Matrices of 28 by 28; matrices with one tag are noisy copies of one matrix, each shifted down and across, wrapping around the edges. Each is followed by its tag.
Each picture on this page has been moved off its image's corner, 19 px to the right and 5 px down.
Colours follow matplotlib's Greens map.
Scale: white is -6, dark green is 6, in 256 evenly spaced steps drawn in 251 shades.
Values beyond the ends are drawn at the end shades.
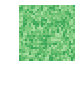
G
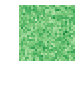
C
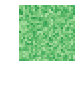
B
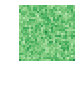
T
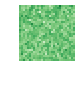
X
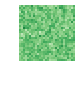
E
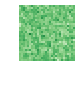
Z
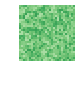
C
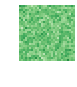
G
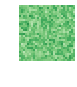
T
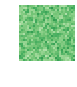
X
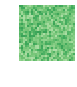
G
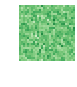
T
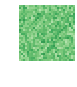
G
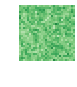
E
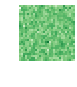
X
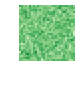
C
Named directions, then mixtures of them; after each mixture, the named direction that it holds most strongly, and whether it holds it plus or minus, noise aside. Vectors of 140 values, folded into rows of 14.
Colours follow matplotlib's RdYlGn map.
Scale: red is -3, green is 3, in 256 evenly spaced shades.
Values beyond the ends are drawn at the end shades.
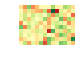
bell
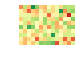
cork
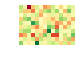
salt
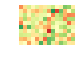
bell, plus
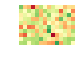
cork, minus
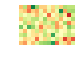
cork, plus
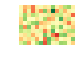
bell, plus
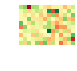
bell, minus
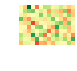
salt, minus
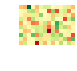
salt, minus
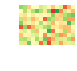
bell, minus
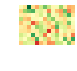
salt, minus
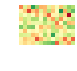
cork, plus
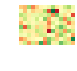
bell, plus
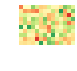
cork, plus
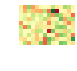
bell, plus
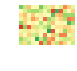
bell, minus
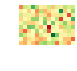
cork, plus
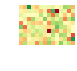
bell, plus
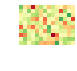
cork, minus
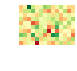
salt, minus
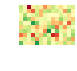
salt, plus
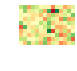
bell, minus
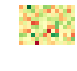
salt, minus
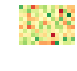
cork, minus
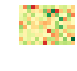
bell, plus
